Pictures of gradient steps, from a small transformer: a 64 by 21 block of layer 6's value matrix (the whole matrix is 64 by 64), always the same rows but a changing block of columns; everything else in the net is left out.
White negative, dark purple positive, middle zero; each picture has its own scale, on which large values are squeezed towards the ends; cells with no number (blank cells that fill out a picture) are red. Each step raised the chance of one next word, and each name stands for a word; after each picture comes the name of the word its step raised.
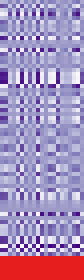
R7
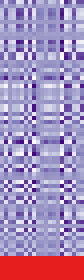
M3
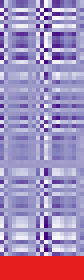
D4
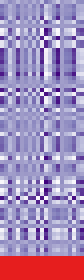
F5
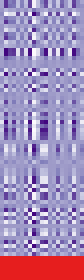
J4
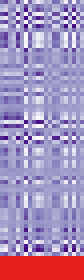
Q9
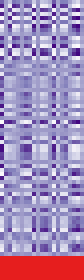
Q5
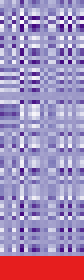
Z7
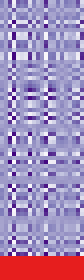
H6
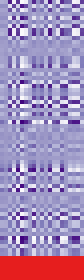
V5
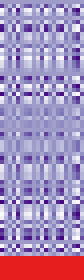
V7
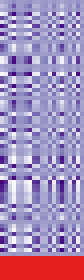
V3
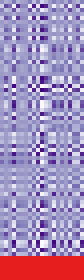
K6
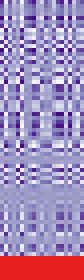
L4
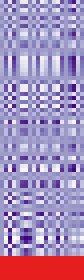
V5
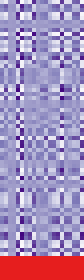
Q9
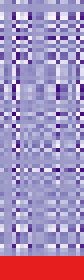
L4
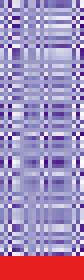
H6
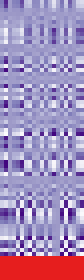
H6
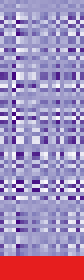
F5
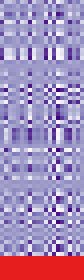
J4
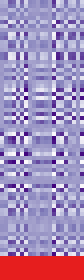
H6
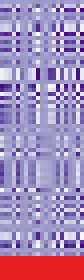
V7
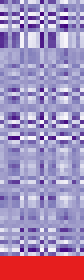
Q9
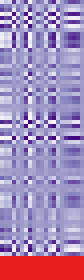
Q9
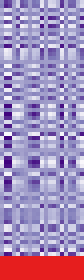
H6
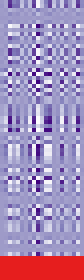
V3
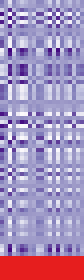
L4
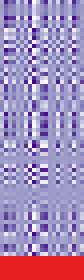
L4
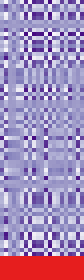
Q9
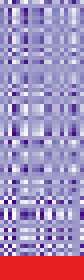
M3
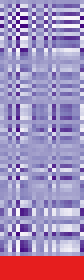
V3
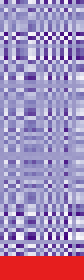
D4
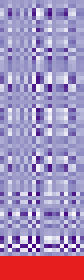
R7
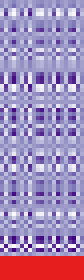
R7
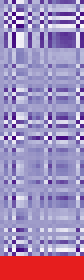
Q9
